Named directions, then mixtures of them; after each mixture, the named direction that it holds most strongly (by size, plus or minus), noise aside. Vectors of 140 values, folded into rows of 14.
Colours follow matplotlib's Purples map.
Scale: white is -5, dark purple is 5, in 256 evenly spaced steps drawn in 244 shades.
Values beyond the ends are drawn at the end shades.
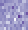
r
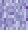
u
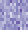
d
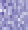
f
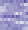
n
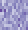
f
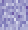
u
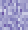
f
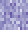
d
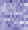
n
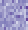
u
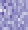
f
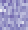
f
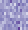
d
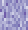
u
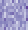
u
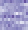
n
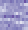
n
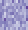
u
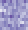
f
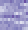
n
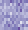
d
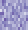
f
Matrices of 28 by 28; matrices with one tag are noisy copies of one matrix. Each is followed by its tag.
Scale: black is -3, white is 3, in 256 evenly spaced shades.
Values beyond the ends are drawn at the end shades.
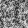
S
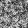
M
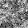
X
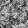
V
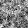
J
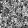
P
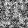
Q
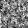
P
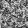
P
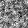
M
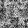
Q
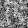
Q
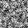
P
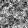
V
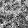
J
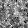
Q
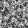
P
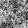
X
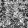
Q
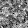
V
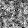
S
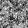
V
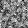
P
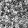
M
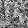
Q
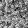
M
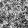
J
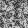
S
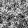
J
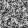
P
